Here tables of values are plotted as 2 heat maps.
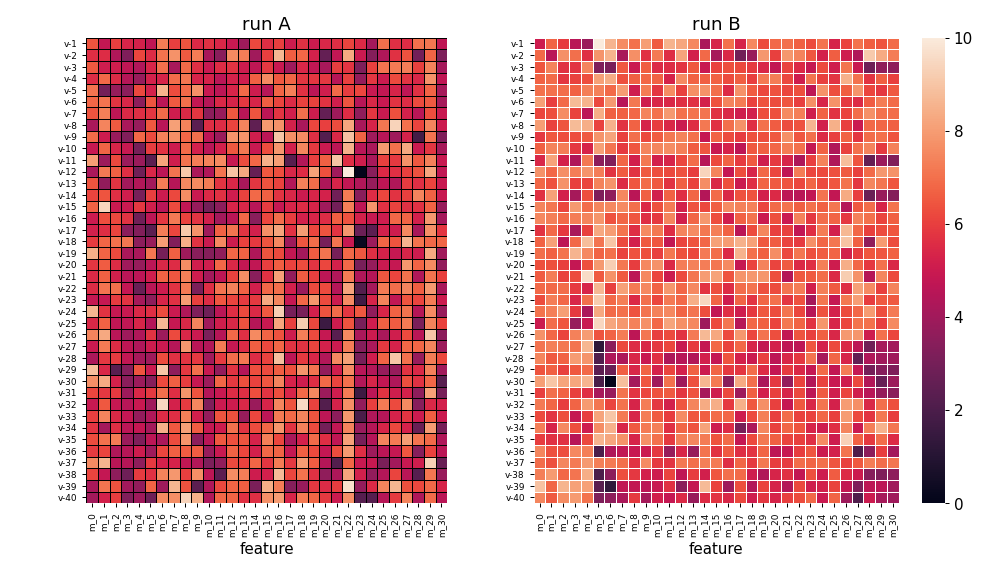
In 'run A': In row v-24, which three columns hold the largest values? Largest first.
m_16, m_0, m_29
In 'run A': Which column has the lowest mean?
m_23
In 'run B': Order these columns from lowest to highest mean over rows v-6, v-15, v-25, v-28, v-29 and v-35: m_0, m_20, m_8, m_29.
m_29, m_20, m_8, m_0
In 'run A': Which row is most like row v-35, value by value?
v-22
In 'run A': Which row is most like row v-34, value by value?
v-31
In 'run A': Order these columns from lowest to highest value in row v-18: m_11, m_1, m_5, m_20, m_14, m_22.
m_20, m_5, m_22, m_14, m_1, m_11
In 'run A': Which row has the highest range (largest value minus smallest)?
v-12
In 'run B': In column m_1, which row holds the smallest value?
v-2
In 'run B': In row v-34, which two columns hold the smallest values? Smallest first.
m_17, m_18
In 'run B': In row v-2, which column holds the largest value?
m_28
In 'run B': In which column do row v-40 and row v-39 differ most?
m_14
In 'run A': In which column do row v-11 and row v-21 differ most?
m_21
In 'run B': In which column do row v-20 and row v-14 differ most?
m_6
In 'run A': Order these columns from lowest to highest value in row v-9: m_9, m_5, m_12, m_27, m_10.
m_10, m_27, m_5, m_9, m_12
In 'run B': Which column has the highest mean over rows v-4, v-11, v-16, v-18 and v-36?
m_26
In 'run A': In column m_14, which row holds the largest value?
v-26
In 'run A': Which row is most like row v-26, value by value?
v-37
